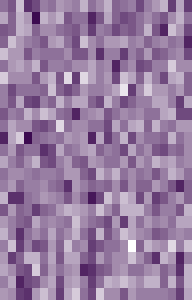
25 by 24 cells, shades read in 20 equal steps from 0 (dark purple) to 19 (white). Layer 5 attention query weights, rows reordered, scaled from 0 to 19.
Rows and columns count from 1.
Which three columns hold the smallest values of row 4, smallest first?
24, 10, 6
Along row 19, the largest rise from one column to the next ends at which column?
17
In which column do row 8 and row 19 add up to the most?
19
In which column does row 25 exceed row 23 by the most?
13
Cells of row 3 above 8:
9
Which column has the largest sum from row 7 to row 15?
22
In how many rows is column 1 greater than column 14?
11
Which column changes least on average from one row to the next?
7
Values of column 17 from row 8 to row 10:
4 7 9
